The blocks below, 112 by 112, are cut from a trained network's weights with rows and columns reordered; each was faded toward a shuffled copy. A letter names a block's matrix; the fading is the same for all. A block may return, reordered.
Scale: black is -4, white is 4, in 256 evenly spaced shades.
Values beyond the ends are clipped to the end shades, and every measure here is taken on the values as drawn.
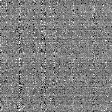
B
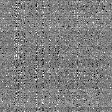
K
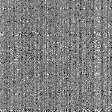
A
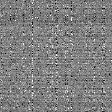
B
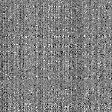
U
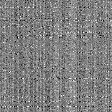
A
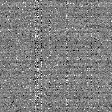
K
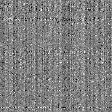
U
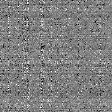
B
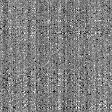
U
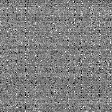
K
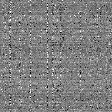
K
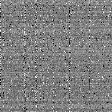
K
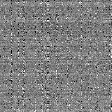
B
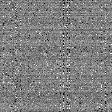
K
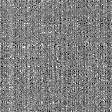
U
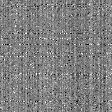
A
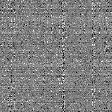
B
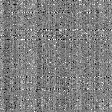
A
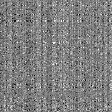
U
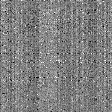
A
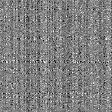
U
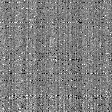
A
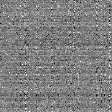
B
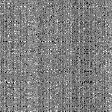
U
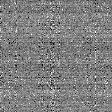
B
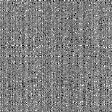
U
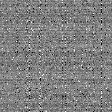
K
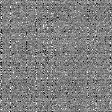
K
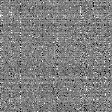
B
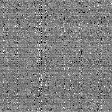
K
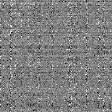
B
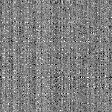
U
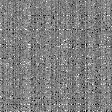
A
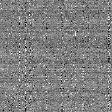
K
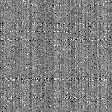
A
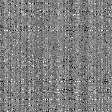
A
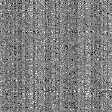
U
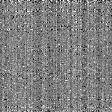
A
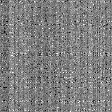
A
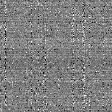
K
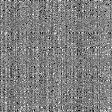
U
